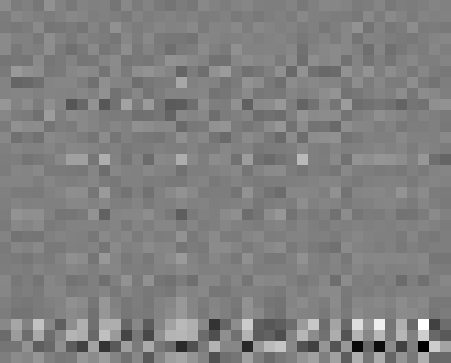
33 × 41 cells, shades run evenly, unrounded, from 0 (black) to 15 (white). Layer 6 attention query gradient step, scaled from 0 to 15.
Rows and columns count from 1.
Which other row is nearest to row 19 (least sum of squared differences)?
25
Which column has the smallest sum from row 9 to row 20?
24
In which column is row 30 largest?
39
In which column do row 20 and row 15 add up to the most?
28
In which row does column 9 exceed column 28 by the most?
32
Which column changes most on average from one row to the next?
17
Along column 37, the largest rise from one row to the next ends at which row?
33
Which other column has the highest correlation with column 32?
14
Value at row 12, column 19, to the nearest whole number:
7
